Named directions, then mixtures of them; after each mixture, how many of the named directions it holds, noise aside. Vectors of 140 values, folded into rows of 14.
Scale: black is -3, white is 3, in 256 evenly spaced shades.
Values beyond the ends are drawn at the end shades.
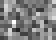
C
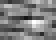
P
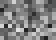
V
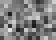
three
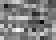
three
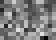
one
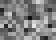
two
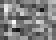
two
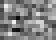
two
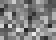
one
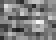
two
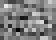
three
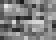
two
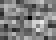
three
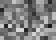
one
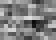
two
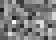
three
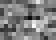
two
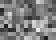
two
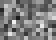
three
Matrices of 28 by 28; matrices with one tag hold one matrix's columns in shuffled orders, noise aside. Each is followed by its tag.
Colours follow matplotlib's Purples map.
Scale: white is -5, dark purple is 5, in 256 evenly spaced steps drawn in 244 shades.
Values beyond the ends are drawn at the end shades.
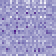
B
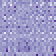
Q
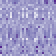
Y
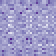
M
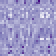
Y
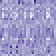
Y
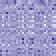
M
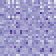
B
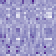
Y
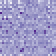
B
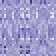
Y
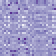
M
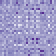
M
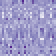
Y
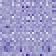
Q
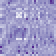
Y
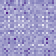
M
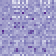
B
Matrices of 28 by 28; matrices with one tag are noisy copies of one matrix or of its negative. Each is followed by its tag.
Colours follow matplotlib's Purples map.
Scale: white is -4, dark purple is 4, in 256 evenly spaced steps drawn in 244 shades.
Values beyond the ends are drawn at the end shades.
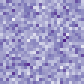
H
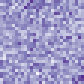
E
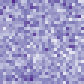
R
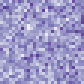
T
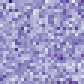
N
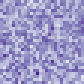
E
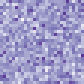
N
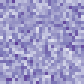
R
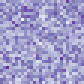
H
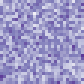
N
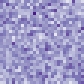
N
